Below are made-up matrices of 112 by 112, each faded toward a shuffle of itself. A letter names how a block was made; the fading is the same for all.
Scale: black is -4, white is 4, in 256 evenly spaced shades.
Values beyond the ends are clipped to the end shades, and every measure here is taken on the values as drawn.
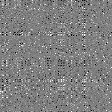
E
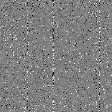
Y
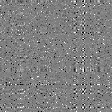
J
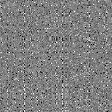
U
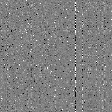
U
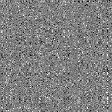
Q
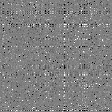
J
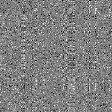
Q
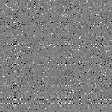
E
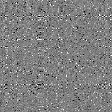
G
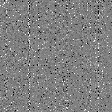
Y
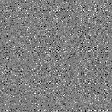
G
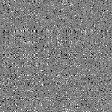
G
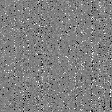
Y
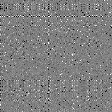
J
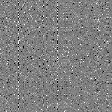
U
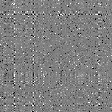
J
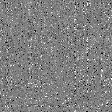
Y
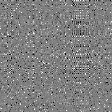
E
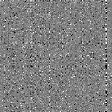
U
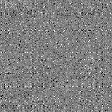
G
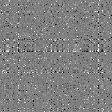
J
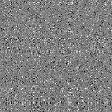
G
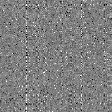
Q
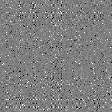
E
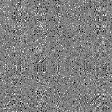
U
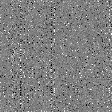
Y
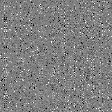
Y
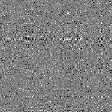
G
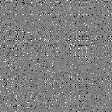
E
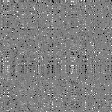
E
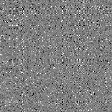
G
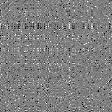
E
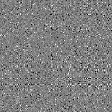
G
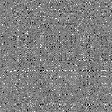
G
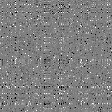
E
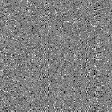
Q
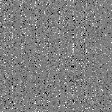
Y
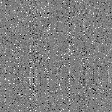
Y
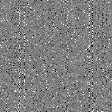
U
